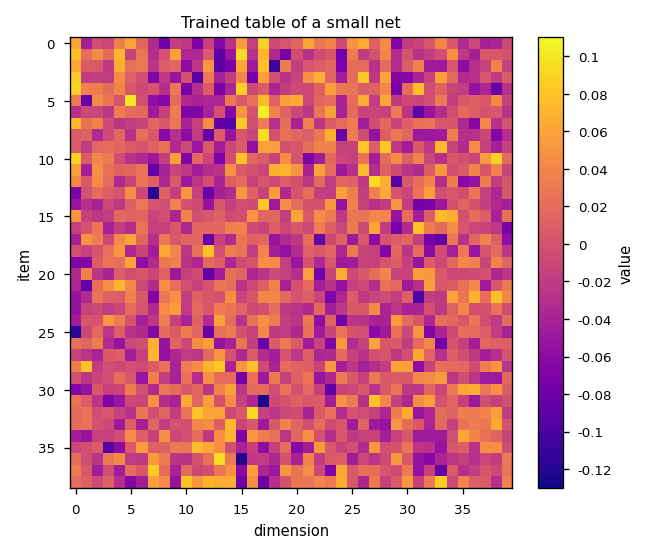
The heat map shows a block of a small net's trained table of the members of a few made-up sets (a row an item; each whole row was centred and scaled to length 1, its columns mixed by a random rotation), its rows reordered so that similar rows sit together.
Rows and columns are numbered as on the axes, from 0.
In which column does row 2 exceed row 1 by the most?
19
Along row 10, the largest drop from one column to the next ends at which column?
10
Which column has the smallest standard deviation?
34
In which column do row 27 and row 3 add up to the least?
11
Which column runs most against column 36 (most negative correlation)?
0
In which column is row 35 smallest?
3
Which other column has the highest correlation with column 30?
16
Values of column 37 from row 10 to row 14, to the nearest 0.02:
0.06 0 0.04 -0.02 -0.02
